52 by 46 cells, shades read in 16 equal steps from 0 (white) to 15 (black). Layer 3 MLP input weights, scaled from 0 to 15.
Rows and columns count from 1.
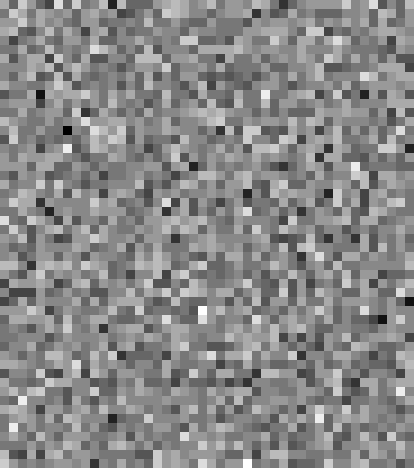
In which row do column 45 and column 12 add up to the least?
15
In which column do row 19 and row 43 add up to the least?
6
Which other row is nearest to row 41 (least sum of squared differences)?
12
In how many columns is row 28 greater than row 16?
16
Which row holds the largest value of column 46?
34
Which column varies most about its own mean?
28
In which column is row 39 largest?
36
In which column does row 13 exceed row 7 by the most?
10
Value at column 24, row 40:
2
